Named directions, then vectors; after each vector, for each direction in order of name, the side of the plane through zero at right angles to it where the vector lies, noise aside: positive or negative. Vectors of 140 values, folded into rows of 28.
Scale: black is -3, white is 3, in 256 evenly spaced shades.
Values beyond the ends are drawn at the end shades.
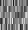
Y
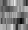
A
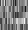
negative, positive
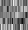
positive, negative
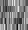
positive, positive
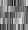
negative, negative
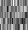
positive, negative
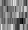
positive, negative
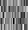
positive, positive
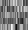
positive, negative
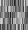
negative, negative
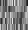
positive, positive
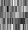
positive, negative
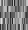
negative, negative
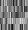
negative, positive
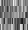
positive, negative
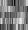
negative, negative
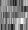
negative, positive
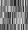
negative, negative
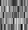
negative, positive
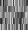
positive, positive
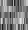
negative, negative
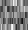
positive, negative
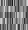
negative, negative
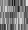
negative, negative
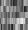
negative, positive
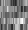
negative, positive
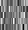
negative, negative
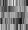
positive, positive
